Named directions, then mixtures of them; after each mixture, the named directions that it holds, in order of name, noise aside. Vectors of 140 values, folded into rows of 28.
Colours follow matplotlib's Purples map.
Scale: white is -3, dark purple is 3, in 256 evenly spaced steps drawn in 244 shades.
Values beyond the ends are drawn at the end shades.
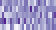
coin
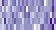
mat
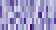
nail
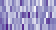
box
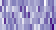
mat.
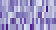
box, nail.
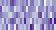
mat, nail.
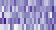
coin, mat.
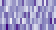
box, coin, mat.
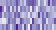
box, coin, nail.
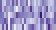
box, coin, nail.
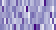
mat.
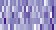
coin, mat.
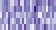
box, nail.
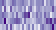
box, coin, mat.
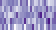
box, coin, nail.
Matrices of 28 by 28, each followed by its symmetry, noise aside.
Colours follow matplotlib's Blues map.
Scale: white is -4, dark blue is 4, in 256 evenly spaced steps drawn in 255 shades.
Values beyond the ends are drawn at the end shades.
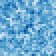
symmetric.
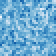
symmetric across the other diagonal.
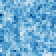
no symmetry.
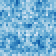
mirrored left to right.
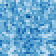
mirrored left to right.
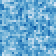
mirrored top to bottom.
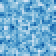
mirrored top to bottom.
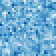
antisymmetric.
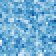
antisymmetric.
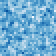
antisymmetric.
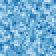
antisymmetric.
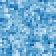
antisymmetric.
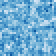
symmetric across the other diagonal.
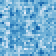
mirrored top to bottom.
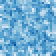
symmetric across the other diagonal.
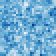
antisymmetric.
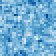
same after a half turn.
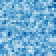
no symmetry.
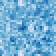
mirrored top to bottom.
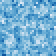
symmetric.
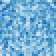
mirrored left to right.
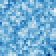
symmetric.
